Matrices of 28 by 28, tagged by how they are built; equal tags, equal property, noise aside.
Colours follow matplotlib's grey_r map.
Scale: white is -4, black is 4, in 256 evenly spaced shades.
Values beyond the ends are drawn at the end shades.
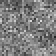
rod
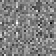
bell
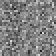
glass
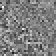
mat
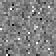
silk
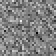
glass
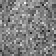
rod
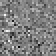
mat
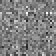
bell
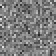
glass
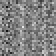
glass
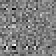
bell
